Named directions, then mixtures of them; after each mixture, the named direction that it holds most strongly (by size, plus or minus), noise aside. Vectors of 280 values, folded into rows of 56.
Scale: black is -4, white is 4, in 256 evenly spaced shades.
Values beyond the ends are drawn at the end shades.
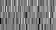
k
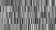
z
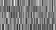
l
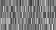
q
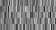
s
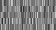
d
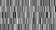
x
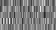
d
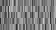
s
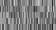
l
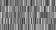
z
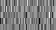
k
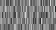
x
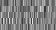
d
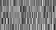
d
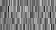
s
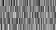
l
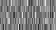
q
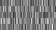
q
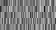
s
